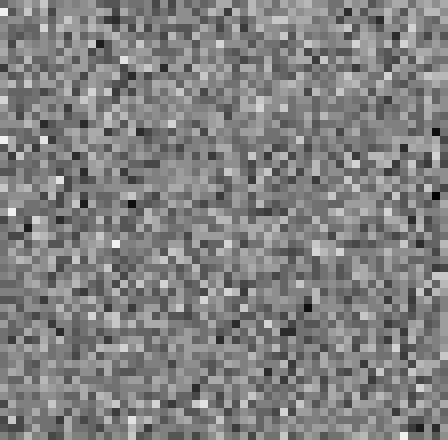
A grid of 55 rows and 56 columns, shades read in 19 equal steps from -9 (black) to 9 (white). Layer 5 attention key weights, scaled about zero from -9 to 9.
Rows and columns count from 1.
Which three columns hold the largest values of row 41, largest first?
34, 15, 17
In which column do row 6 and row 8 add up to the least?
13
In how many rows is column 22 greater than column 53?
25
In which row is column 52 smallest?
28
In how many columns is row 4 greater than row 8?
26
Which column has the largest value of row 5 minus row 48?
36
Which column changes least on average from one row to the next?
42
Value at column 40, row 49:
3
